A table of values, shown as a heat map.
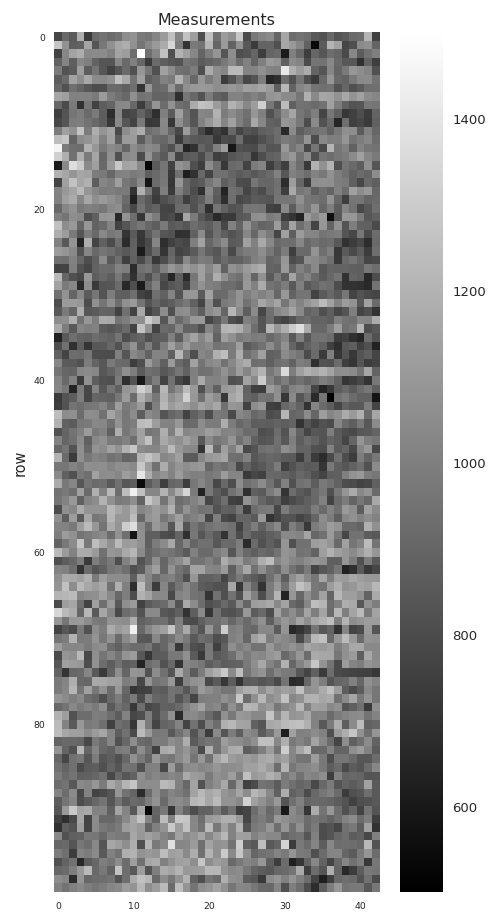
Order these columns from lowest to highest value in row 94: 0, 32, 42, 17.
42, 0, 32, 17
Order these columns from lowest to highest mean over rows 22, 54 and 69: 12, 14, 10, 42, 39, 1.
39, 42, 1, 14, 12, 10
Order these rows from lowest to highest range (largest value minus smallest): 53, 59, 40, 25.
25, 59, 40, 53
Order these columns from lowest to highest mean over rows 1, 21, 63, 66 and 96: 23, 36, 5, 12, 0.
23, 36, 5, 0, 12
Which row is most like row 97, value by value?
46
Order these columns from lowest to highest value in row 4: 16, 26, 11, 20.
16, 26, 11, 20
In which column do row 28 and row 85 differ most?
15
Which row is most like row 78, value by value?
76
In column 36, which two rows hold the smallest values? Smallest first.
42, 21
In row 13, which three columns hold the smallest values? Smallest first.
23, 17, 18
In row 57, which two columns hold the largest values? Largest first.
10, 9
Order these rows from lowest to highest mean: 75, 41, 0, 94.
75, 41, 0, 94
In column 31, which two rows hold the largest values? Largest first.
34, 80
